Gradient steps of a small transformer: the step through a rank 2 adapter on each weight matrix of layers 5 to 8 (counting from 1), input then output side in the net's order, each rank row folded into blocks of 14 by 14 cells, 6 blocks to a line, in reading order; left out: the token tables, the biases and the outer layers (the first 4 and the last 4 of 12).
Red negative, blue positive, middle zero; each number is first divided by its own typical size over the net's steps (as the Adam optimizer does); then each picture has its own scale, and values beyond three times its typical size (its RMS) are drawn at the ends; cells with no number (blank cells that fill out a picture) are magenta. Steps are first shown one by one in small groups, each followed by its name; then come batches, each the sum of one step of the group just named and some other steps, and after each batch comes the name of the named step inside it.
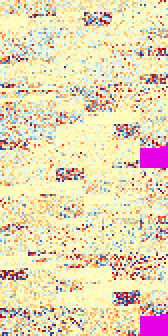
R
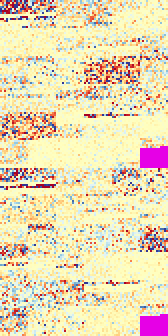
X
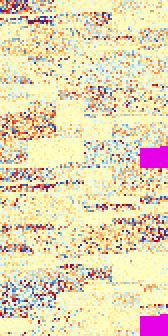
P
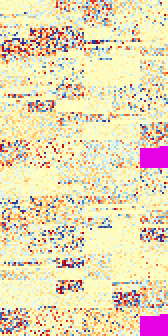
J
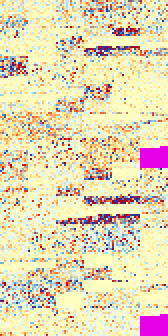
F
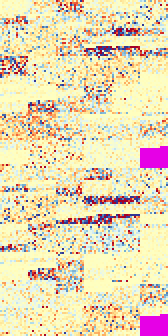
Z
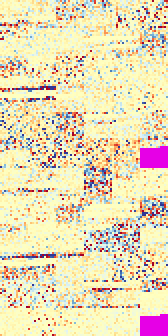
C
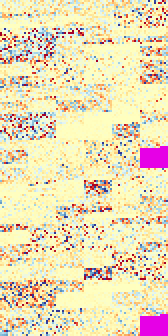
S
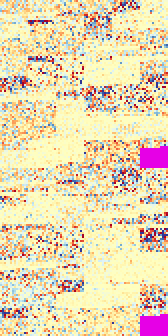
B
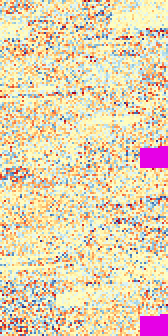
P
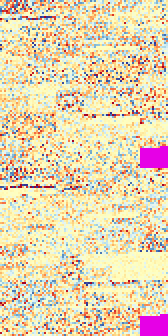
X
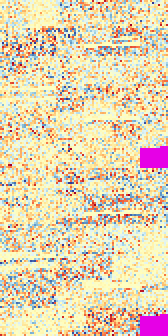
F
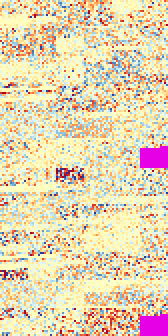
R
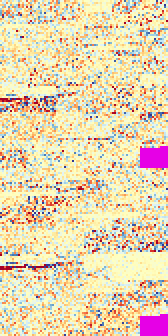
P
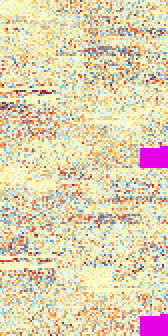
Z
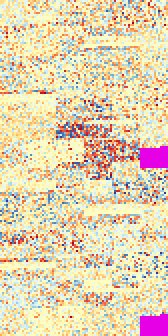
F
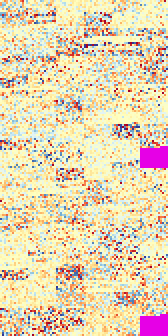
R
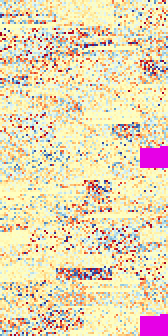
S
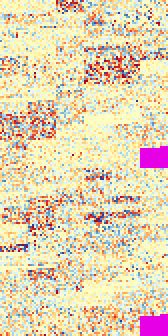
Z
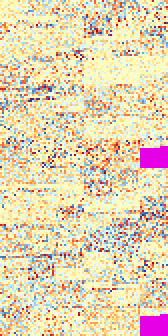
C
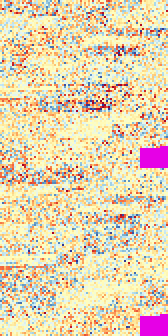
F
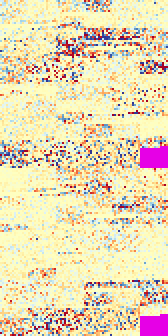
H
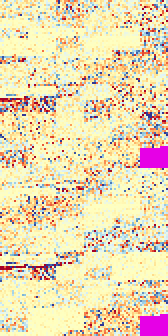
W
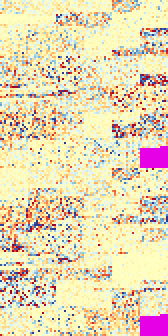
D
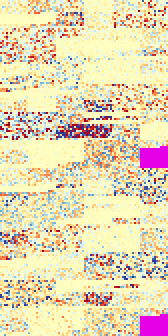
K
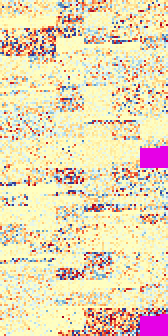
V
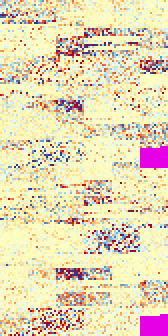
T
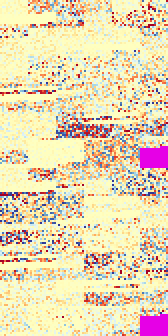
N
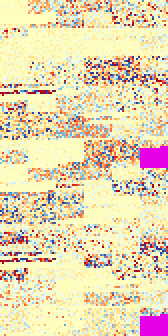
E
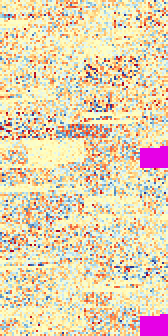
K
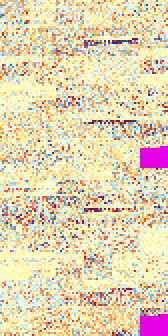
T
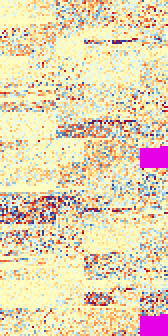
N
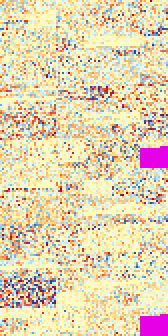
D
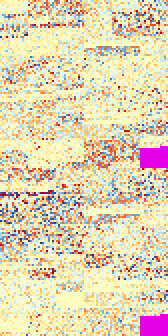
N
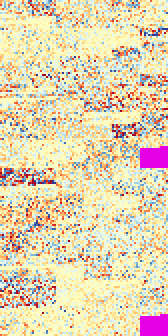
D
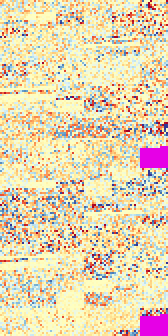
N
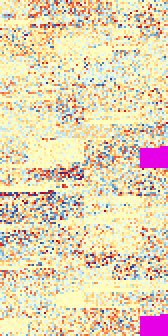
N
